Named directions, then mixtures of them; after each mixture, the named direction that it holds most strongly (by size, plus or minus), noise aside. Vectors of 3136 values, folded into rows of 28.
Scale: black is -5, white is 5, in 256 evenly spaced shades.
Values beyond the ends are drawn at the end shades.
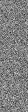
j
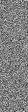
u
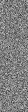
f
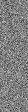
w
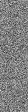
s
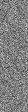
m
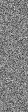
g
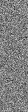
g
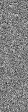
s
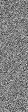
w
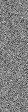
w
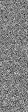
j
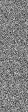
j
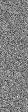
w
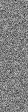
s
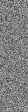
g
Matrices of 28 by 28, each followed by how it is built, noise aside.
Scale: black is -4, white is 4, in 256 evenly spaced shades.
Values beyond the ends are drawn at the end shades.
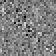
banded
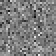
uneven columns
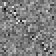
banded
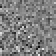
lower triangular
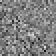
lower triangular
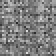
blocks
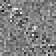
banded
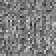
blocks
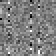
uneven columns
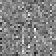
uneven columns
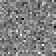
uneven columns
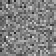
repeating rows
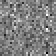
uneven columns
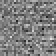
blocks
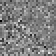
lower triangular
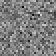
repeating columns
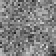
smooth
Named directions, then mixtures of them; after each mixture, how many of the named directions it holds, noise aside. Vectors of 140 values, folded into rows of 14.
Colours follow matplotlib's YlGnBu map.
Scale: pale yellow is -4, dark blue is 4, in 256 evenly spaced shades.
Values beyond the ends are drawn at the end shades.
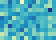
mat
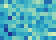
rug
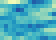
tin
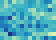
three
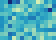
three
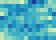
three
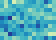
three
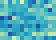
three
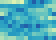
two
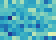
three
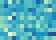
two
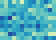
three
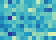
two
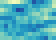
one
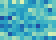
three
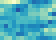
one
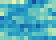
two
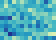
three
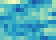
one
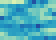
two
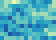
two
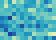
three
